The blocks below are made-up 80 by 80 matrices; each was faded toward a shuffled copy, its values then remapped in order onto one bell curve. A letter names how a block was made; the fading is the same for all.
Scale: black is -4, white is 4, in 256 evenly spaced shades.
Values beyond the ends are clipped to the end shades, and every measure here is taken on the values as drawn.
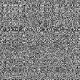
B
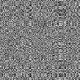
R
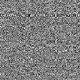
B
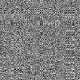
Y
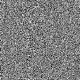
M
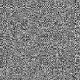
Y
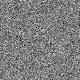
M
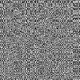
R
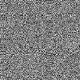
B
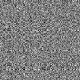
B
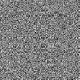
B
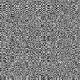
R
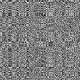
R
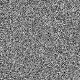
M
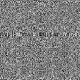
B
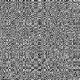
R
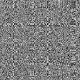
Y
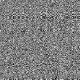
Y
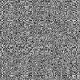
Y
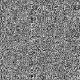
Y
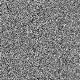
M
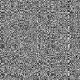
Y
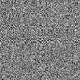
B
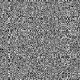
Y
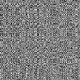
R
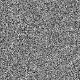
M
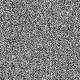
M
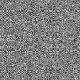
Y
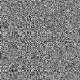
Y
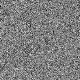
M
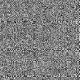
Y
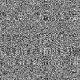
B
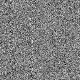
M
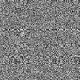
B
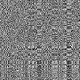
R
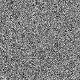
M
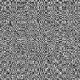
R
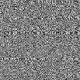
B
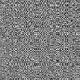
R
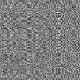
R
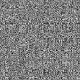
B
